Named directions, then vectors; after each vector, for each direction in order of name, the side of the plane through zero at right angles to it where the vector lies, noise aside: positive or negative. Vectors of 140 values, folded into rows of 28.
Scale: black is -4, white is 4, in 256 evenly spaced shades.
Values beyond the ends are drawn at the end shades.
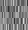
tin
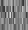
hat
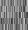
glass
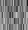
negative, negative, positive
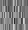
positive, negative, positive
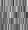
positive, positive, negative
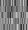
negative, negative, positive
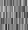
positive, negative, negative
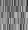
negative, negative, positive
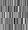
positive, negative, positive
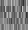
positive, positive, positive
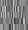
positive, negative, positive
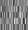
negative, positive, negative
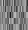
negative, negative, positive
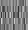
negative, positive, negative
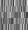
positive, positive, negative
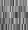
positive, positive, negative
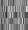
positive, positive, negative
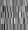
negative, positive, negative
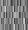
positive, negative, positive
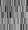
negative, negative, positive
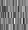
negative, positive, negative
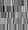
negative, positive, positive
